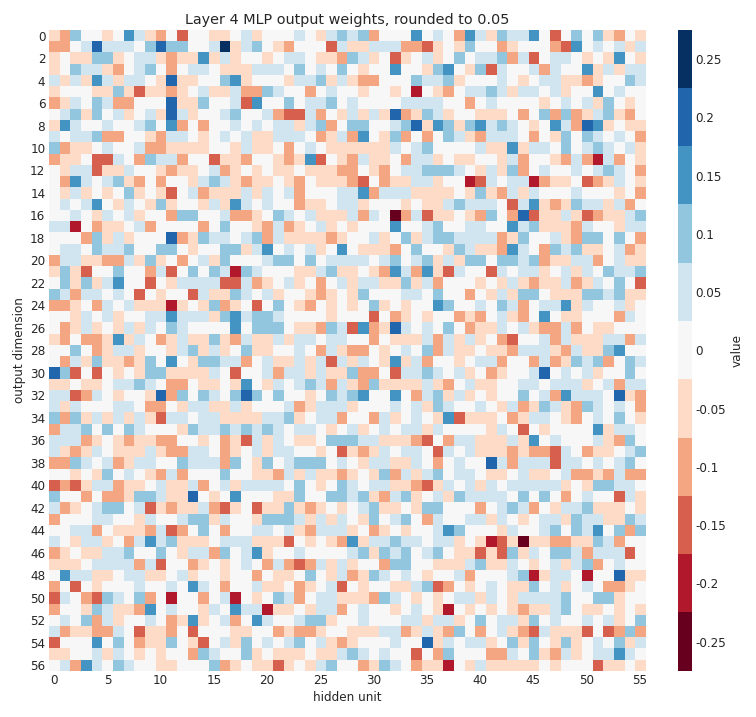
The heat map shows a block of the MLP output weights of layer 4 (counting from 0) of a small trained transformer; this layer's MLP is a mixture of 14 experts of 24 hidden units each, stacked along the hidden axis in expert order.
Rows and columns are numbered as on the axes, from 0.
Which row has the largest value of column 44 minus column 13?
23
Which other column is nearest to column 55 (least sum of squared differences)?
25
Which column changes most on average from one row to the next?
11
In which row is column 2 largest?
13
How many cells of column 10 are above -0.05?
31
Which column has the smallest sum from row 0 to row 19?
26
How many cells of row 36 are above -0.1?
46
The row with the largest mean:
8
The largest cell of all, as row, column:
1, 16
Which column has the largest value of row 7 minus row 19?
32
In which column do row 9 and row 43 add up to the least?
35
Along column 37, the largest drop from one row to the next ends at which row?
56
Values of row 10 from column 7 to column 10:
0 0.05 -0.1 -0.1
